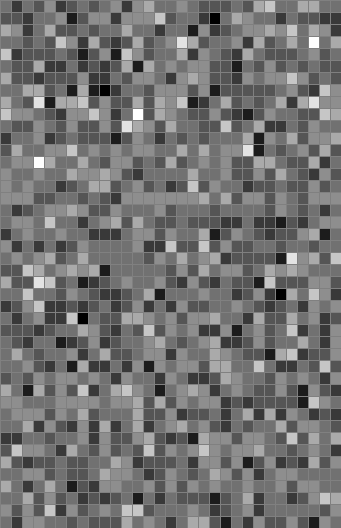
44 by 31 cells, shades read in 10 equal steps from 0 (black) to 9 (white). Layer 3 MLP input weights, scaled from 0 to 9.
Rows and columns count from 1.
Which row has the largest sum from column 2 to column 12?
14
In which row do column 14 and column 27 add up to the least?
31
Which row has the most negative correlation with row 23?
41
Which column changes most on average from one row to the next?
7
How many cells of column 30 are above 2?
36
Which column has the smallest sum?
11
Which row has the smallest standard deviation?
18
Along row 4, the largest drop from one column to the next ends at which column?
30
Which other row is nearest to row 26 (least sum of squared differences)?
12
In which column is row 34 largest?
29
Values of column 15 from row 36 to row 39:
4 3 3 3
